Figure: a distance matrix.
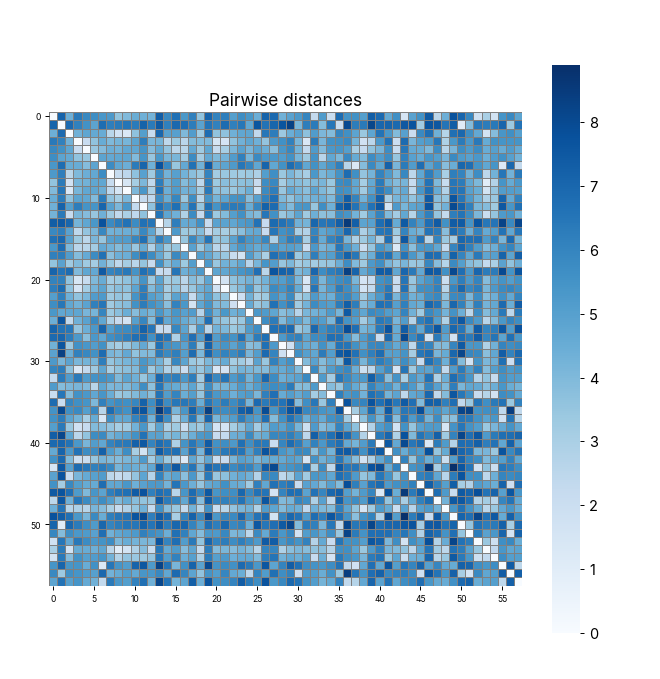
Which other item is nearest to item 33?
5
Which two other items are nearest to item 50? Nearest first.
1, 35
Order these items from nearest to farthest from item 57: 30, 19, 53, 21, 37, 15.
37, 15, 53, 21, 30, 19
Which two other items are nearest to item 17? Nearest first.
23, 22
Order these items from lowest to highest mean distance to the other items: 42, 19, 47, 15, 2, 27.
42, 2, 15, 47, 27, 19
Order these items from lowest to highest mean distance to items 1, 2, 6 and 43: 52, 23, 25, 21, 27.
52, 25, 21, 23, 27
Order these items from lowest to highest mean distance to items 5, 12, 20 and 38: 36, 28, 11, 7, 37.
7, 37, 28, 11, 36
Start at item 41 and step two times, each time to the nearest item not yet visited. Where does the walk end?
10
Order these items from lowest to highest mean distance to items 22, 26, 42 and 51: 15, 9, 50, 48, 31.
31, 48, 9, 15, 50
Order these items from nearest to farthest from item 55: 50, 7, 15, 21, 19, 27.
15, 27, 21, 7, 50, 19
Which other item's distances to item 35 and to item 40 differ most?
46
